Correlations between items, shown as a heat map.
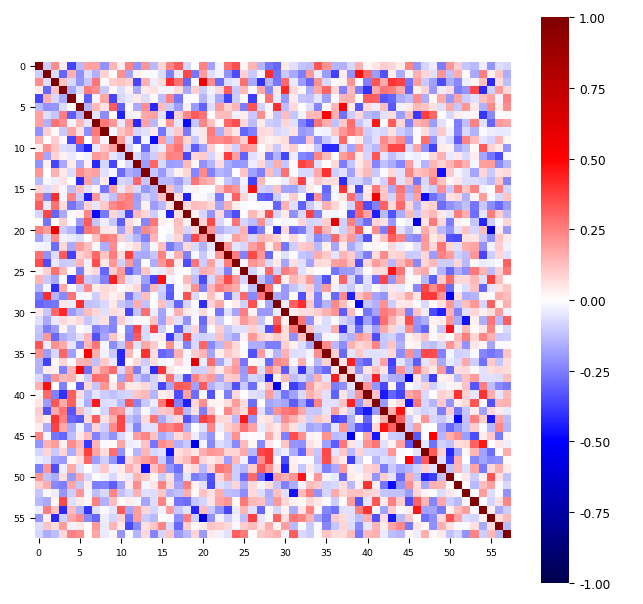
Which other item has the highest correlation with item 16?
41
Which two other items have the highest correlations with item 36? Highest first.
19, 38
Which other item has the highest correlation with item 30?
3
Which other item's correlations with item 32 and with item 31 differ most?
52
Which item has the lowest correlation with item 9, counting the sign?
14
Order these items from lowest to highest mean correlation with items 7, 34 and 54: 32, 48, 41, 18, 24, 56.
18, 48, 32, 56, 24, 41
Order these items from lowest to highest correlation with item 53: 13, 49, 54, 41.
13, 54, 49, 41
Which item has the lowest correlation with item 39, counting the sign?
29
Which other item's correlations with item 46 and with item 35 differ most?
6
